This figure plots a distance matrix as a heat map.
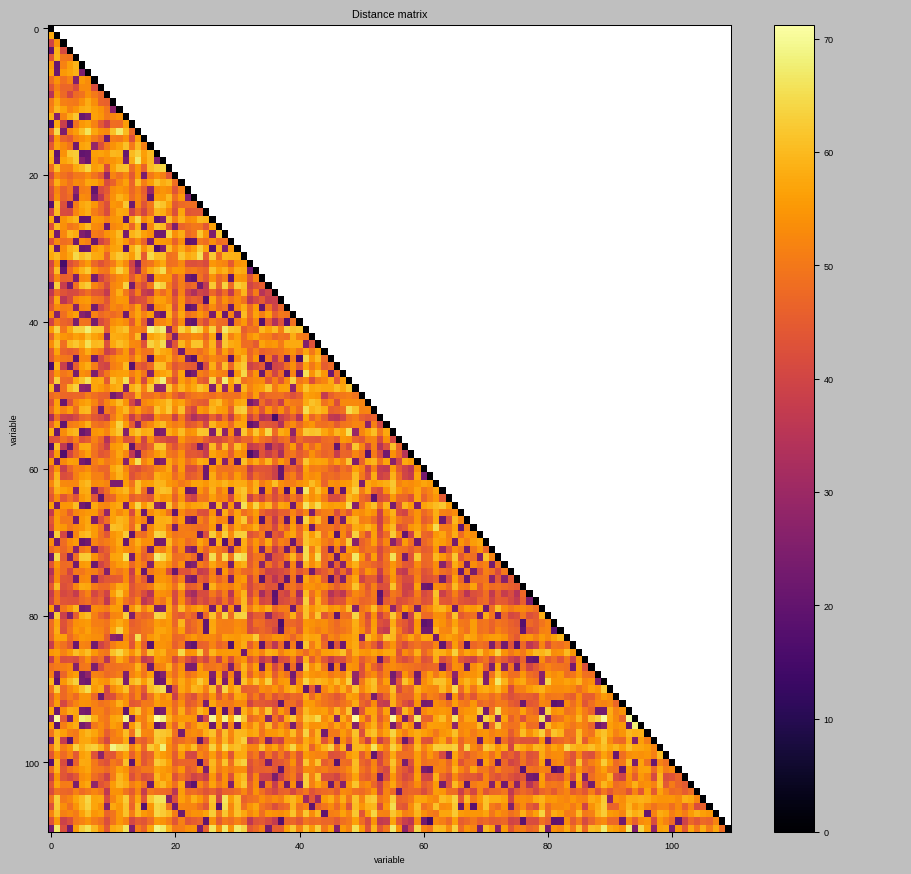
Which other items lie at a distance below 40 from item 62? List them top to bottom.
10, 11, 50, 83
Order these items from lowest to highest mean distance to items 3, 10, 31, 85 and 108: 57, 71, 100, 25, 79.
25, 57, 100, 71, 79
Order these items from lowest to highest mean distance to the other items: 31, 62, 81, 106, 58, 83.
58, 81, 106, 83, 62, 31
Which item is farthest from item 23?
41
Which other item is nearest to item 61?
108
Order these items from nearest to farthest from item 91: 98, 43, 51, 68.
68, 51, 43, 98
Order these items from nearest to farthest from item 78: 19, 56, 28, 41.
56, 28, 19, 41
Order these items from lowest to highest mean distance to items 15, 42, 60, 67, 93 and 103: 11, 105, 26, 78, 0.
78, 0, 26, 105, 11
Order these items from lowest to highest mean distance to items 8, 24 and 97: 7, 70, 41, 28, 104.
104, 7, 70, 28, 41
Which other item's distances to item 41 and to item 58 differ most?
51
